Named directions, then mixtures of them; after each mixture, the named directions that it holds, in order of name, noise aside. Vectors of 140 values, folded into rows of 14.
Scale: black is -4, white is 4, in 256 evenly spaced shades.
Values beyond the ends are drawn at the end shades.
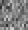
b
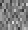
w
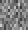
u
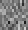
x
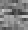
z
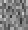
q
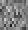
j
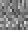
b, x, z.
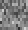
w, z.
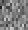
b.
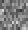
j, w, z.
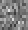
j, x, z.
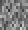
b, u, w.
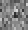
j, u, w.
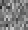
b.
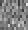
j, w, x.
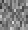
b, q, w.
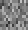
b, x.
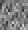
b, u, w.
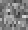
b, j, z.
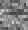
w, z.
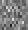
j, x.
